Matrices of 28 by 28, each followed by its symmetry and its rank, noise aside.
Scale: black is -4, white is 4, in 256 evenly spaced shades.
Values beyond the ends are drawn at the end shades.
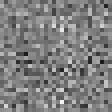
antisymmetric, rank six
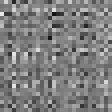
antisymmetric, rank four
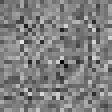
symmetric, rank six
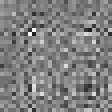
symmetric, rank three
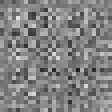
symmetric, rank three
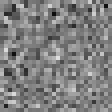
symmetric, rank four
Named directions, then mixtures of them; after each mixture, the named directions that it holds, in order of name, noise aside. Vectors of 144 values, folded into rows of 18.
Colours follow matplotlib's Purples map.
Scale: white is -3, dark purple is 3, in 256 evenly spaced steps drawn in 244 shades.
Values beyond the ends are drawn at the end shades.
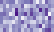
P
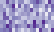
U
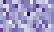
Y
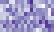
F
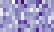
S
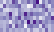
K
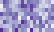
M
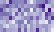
F, U.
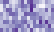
F, M.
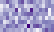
F, P, U.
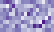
P, U, Y.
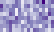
M, P.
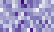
M, S.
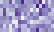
F, P, S.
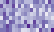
U.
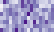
F, M, Y.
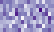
P.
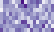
M, S, U.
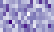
K, Y.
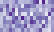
P.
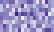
P.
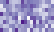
M.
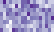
M, U, Y.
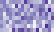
U.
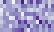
F, M, S.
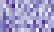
U.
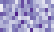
M, P.
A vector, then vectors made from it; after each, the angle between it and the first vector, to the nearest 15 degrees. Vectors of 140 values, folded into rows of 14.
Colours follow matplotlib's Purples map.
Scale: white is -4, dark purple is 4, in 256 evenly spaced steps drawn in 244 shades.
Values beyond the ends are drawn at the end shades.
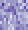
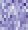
135 degrees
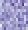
90 degrees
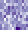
60 degrees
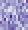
150 degrees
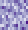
75 degrees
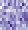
135 degrees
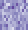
45 degrees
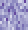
30 degrees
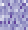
120 degrees
